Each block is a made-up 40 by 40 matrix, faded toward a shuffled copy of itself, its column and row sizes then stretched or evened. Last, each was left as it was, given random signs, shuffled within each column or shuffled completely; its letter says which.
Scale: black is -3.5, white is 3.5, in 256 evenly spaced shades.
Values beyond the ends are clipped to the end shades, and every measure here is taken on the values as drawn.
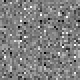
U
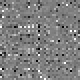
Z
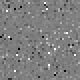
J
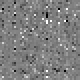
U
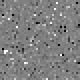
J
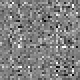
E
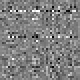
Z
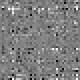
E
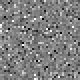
J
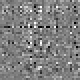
Z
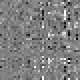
Z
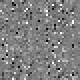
U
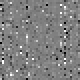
U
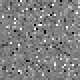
J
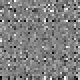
Z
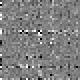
E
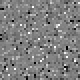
J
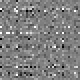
Z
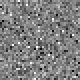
J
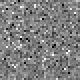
J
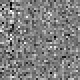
U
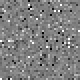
J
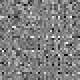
Z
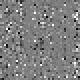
U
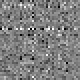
Z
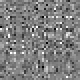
Z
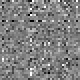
E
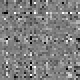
E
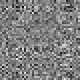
Z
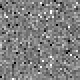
J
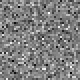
J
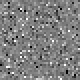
J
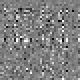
Z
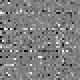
E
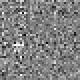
E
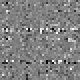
E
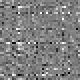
Z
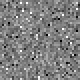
J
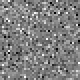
J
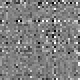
Z
